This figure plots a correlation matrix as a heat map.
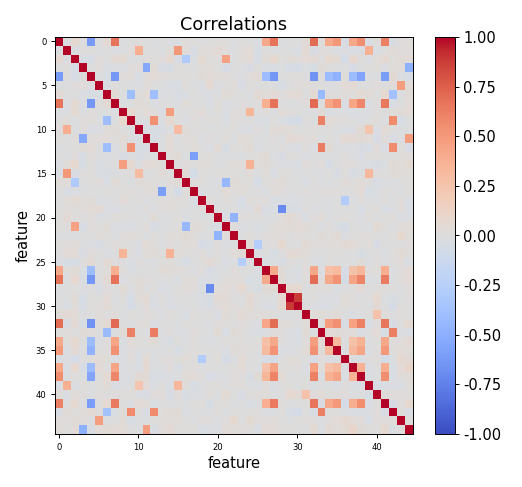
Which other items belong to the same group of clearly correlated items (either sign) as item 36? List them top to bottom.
18
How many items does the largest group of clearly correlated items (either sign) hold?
11
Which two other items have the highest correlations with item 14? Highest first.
8, 24
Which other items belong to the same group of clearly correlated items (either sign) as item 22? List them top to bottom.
20
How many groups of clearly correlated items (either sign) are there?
14
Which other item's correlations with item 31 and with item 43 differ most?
5
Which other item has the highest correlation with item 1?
15
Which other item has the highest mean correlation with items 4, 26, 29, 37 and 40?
30
